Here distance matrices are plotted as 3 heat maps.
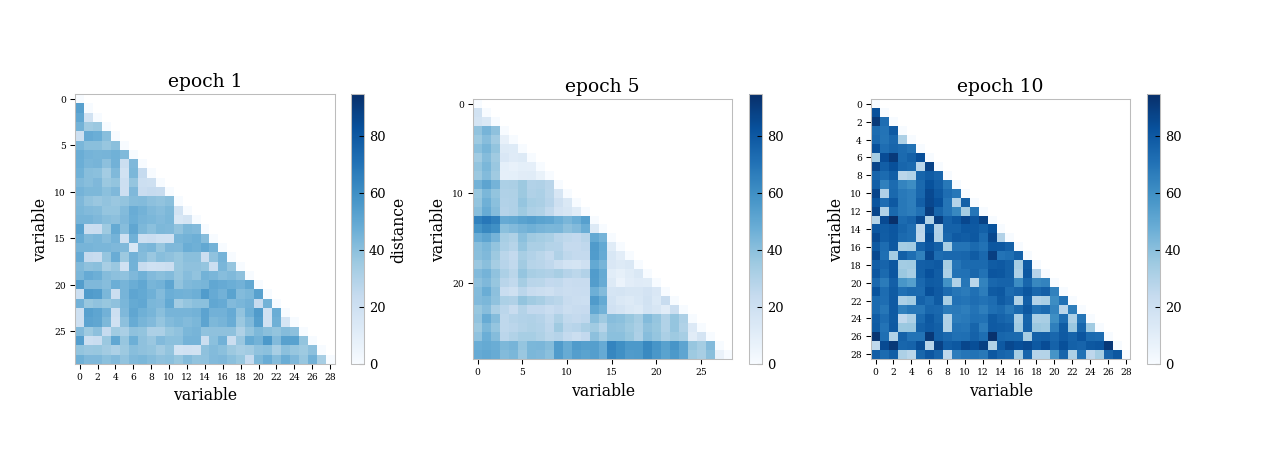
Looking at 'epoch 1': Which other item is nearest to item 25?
3
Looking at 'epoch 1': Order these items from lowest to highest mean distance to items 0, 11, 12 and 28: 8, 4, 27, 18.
27, 4, 18, 8
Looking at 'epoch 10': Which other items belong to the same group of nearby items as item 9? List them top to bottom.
11, 20
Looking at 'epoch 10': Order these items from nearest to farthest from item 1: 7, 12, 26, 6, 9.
12, 9, 26, 7, 6
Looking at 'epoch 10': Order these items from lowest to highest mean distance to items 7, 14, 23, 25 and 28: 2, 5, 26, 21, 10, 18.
5, 18, 21, 10, 26, 2
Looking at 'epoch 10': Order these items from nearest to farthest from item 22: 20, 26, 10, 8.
8, 20, 10, 26
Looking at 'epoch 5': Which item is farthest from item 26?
1
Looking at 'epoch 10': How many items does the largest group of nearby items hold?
10
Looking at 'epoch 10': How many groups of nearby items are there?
7
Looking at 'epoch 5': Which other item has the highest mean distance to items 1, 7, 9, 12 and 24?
13
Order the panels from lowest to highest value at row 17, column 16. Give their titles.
epoch 5, epoch 1, epoch 10
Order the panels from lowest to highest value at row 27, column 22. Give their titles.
epoch 1, epoch 5, epoch 10
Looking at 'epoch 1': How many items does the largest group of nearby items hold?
7
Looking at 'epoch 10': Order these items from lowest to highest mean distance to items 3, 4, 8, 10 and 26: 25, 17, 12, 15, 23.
25, 12, 17, 23, 15
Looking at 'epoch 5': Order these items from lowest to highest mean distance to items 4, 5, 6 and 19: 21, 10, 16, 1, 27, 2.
21, 16, 10, 2, 1, 27
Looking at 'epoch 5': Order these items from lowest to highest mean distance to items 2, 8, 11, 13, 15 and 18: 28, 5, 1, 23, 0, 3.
23, 3, 5, 0, 1, 28
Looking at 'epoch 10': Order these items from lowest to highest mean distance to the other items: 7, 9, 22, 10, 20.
22, 20, 9, 10, 7
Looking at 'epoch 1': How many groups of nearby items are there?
8
